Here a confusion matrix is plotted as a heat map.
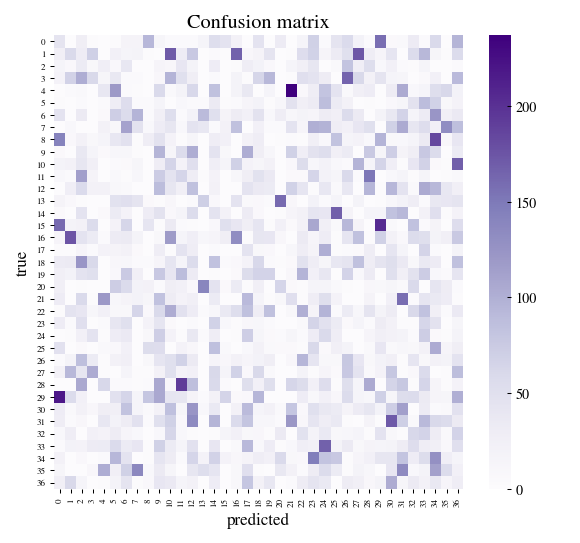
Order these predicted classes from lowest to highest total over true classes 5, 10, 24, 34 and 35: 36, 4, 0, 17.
0, 4, 17, 36
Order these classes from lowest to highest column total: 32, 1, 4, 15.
15, 4, 1, 32
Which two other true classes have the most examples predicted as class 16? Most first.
1, 7
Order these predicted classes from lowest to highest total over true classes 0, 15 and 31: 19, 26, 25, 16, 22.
19, 22, 25, 16, 26
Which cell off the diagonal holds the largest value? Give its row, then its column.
4, 21
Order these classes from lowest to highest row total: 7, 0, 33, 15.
0, 33, 15, 7
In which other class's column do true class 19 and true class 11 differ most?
28
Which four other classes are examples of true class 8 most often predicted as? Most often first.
34, 0, 29, 25
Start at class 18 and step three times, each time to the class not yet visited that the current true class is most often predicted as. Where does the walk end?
22
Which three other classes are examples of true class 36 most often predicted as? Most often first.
30, 17, 1
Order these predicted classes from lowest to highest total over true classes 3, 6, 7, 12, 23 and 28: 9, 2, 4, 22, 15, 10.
15, 4, 22, 10, 9, 2
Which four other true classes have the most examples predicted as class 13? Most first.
20, 6, 35, 7
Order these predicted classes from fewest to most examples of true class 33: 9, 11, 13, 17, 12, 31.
13, 11, 31, 12, 9, 17
